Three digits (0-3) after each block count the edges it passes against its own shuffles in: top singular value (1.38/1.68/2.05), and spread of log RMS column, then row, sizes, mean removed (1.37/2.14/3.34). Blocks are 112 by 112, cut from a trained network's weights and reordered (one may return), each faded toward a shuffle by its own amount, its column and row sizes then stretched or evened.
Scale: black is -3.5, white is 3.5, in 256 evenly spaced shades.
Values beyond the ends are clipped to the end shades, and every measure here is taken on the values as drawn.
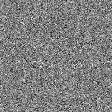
1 0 1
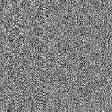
3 2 1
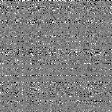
1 2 3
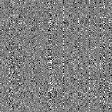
3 3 2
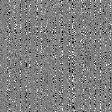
1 3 1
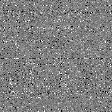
0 1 2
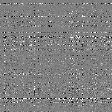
2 2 3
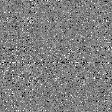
1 1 2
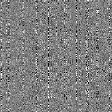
3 3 1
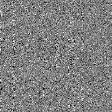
0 2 1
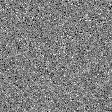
0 0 0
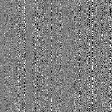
2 3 0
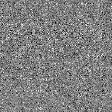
0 1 2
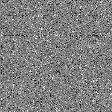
1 1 0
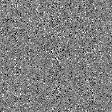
0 2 1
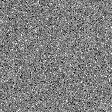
0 0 0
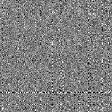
3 2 1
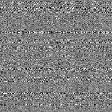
3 0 3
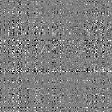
3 3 3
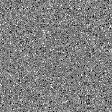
1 1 1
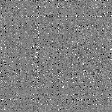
0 2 2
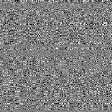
3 1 3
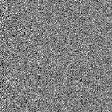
2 2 0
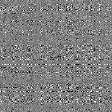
2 2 3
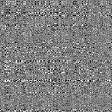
3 2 3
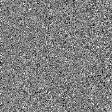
0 2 0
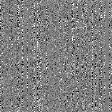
0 3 1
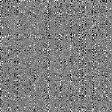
2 3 2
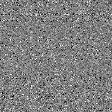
0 1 2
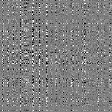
3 3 3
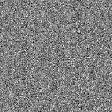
2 1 0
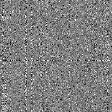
2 2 0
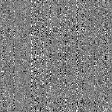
2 3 1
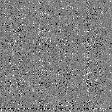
1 2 2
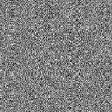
3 2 0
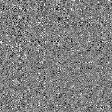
1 2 2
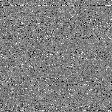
1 0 2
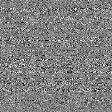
0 0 3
